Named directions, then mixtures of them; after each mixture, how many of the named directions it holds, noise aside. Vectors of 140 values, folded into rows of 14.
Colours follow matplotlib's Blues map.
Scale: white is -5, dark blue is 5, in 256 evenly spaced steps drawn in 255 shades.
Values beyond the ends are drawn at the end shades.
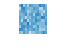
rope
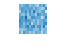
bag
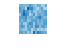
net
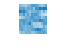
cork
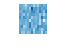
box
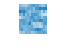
one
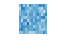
one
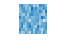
two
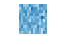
two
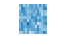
three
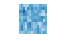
four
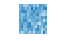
four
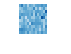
three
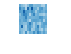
three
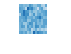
one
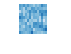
four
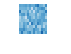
two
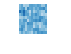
four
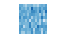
one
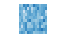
three
